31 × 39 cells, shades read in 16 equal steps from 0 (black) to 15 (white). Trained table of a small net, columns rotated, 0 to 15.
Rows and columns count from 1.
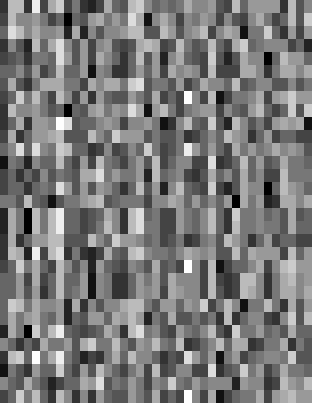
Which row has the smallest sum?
13
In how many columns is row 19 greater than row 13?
17
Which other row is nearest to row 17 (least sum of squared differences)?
18
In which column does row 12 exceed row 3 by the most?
9
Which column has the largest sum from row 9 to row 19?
8
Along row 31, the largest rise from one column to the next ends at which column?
24
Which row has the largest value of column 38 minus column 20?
10
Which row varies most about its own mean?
28
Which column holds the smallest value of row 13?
1
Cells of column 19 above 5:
15
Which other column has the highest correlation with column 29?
16
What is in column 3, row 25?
7
